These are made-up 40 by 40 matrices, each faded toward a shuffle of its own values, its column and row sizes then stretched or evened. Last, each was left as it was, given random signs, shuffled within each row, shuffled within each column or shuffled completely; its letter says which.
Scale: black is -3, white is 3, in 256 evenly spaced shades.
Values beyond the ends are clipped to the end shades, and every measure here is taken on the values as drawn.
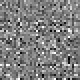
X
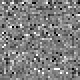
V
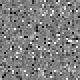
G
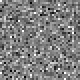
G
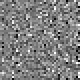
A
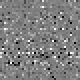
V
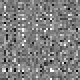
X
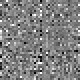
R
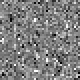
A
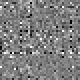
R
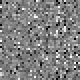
A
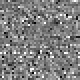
V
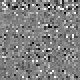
R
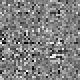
R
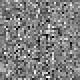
A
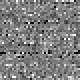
V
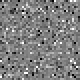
V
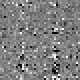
R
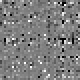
R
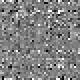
R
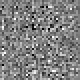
R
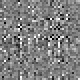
X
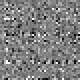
R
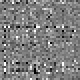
X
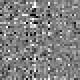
R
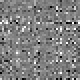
X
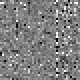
A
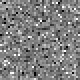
G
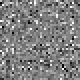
R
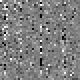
A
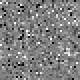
G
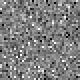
G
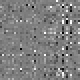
X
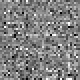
R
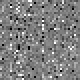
A
